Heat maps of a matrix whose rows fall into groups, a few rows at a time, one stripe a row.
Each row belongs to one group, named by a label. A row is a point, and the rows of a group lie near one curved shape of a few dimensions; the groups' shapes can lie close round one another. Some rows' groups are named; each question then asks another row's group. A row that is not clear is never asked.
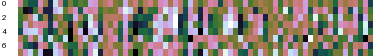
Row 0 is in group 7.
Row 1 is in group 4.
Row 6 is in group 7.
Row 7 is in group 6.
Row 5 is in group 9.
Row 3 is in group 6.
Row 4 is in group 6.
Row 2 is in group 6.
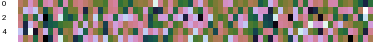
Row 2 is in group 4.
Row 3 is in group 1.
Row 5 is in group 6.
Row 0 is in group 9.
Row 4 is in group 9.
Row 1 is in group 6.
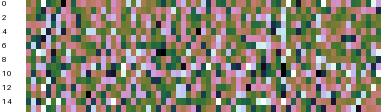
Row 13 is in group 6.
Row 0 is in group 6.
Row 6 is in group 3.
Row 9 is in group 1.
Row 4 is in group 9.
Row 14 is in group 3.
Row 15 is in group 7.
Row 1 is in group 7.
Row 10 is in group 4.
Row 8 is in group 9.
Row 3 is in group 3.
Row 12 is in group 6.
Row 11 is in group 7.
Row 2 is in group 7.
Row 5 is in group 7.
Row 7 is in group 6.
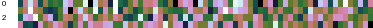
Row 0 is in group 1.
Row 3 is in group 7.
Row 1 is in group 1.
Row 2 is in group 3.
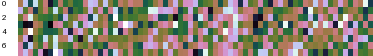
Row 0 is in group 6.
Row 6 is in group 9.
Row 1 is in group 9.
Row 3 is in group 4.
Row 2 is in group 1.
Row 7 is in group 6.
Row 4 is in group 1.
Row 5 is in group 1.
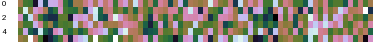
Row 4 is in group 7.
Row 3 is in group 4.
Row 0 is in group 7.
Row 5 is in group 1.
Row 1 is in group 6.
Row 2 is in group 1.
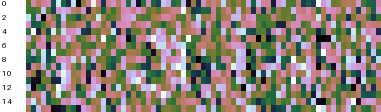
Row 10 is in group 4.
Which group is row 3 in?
1
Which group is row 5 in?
7
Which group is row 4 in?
1
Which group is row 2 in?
9
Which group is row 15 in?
1
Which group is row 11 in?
4
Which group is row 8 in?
4
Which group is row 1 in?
4
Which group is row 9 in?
6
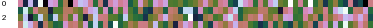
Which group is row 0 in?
9
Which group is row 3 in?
1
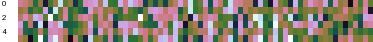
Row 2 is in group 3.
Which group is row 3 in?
4
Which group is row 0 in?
6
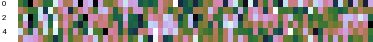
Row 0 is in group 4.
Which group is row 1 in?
7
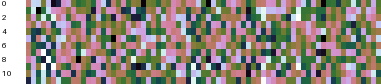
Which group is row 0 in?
6
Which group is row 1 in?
3
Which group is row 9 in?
3
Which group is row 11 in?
3
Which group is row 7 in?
4
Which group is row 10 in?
6
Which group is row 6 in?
7
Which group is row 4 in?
4
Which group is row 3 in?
4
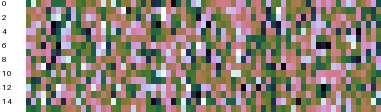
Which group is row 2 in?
9
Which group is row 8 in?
4
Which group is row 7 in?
6
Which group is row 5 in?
7
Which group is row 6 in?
7
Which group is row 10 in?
9
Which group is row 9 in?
4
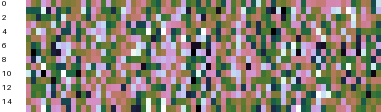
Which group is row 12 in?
4
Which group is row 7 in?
4
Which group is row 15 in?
3
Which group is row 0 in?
4
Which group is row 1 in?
4
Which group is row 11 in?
4
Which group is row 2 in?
1
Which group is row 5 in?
6
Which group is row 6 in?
4
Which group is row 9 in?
6
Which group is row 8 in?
9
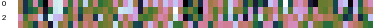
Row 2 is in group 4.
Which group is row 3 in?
1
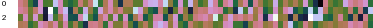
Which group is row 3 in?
3
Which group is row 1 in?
7
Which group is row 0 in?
7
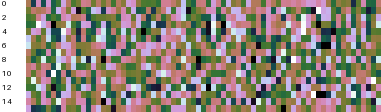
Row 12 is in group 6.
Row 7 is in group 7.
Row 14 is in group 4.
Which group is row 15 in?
1
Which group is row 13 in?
7
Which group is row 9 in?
7
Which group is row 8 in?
4
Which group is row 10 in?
9
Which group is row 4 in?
6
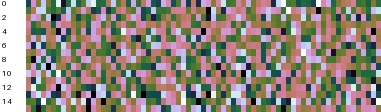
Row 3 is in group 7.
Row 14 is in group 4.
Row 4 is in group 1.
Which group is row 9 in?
9
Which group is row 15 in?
1
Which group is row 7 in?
6
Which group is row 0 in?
9
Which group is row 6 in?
9
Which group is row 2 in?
6
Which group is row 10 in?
4
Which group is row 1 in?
6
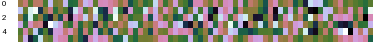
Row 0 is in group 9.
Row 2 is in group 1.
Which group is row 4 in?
7
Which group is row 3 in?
4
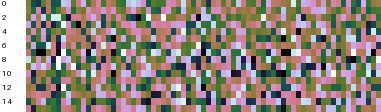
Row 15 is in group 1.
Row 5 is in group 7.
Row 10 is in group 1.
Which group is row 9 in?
7
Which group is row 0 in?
4
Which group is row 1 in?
9
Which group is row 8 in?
4
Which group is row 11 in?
1
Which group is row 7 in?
1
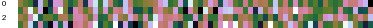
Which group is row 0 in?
7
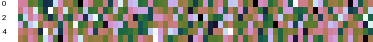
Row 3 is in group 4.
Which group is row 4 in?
9
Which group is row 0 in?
6
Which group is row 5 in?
9
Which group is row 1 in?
7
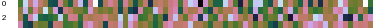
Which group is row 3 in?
1
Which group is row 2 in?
6
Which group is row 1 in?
3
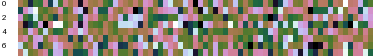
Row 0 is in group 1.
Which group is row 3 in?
4
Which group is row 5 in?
3
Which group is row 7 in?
6
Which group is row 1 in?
6
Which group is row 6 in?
7
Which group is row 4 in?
9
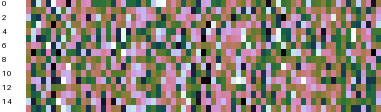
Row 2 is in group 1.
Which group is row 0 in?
9
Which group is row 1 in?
4
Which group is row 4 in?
1
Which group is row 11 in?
6
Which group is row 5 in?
1
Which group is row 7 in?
1
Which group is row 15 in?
4
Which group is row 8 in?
1
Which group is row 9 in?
4
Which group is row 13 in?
4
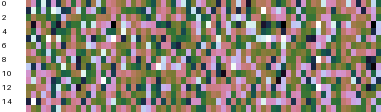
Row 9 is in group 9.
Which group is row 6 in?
9
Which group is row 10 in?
4
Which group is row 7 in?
7
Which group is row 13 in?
7
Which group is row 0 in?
6
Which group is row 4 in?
1
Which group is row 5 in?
3
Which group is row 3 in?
1
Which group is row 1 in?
3
